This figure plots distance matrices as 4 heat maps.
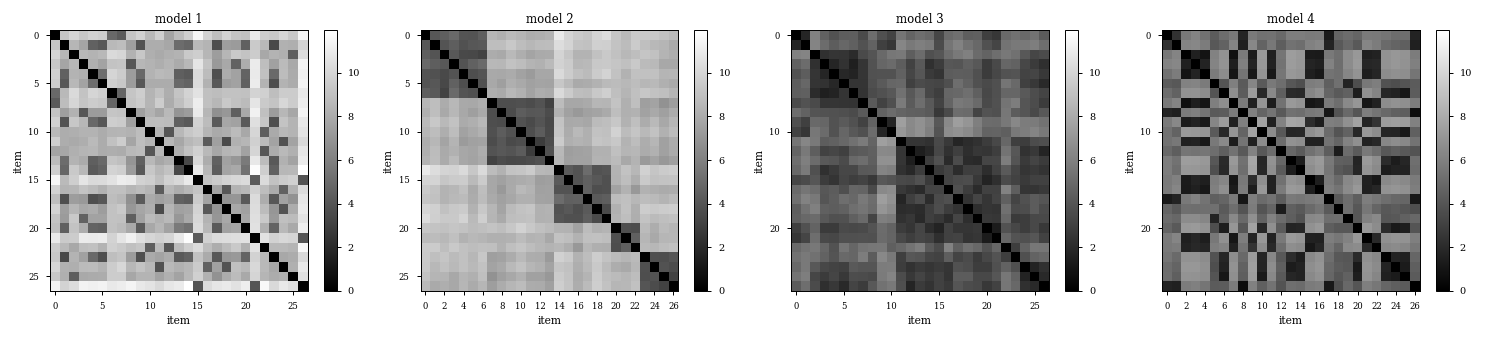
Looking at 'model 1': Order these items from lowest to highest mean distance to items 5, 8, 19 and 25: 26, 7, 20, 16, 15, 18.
20, 18, 16, 7, 15, 26
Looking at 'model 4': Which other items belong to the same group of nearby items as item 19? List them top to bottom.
5
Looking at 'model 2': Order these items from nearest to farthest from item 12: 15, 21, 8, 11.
11, 8, 15, 21
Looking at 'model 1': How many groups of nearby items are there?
7
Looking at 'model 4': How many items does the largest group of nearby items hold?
10
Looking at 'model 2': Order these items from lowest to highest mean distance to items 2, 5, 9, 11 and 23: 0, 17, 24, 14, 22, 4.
4, 0, 24, 17, 22, 14
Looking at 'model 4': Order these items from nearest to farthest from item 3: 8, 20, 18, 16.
16, 18, 8, 20
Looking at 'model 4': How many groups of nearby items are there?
5
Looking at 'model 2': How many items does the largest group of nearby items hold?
7
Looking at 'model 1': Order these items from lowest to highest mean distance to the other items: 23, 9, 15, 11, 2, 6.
23, 9, 11, 2, 6, 15
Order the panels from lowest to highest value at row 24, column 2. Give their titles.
model 3, model 4, model 1, model 2
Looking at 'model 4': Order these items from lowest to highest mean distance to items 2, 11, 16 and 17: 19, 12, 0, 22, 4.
4, 22, 0, 12, 19
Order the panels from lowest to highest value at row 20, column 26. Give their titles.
model 3, model 4, model 2, model 1
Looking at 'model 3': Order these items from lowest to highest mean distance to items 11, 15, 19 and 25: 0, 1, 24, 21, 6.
24, 21, 6, 0, 1
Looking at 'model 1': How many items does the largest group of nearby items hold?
9
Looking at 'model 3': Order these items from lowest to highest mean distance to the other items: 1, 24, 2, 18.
24, 18, 2, 1
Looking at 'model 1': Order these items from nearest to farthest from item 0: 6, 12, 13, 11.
6, 12, 13, 11
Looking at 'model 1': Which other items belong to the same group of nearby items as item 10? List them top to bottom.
12, 22
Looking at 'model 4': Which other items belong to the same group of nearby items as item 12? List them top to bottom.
18
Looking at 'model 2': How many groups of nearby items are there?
5
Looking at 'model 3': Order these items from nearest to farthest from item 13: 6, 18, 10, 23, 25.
18, 25, 23, 6, 10
